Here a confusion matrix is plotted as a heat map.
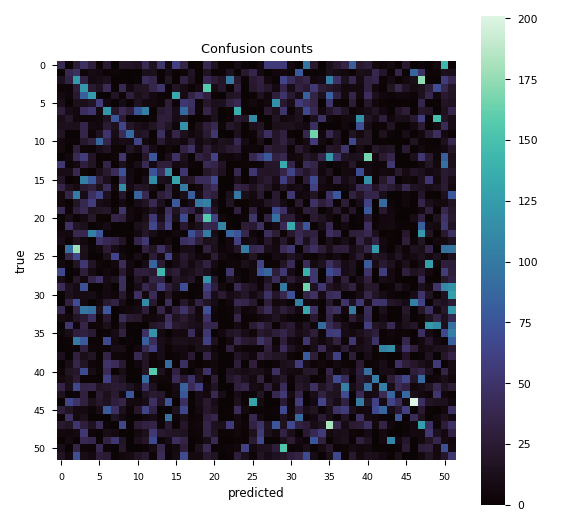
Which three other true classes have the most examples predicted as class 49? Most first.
7, 34, 3
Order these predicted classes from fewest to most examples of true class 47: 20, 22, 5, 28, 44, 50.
44, 20, 50, 5, 22, 28
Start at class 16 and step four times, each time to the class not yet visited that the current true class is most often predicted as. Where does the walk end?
12
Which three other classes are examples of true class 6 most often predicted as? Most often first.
23, 11, 16
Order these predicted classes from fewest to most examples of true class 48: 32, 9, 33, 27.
9, 27, 32, 33
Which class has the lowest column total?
21
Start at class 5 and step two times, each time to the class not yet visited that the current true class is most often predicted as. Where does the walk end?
19
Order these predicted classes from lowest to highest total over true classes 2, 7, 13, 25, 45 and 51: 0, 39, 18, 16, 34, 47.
18, 34, 0, 39, 16, 47
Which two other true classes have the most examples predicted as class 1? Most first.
24, 44
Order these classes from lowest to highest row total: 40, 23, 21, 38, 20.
38, 23, 40, 20, 21
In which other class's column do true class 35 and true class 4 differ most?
15
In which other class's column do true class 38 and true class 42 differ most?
37
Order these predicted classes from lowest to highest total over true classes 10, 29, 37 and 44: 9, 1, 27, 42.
9, 27, 1, 42
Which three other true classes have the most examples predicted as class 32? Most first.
29, 27, 0
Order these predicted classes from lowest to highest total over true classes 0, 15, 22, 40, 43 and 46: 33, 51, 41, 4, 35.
41, 51, 35, 33, 4
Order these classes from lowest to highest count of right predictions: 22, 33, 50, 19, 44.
33, 44, 19, 50, 22
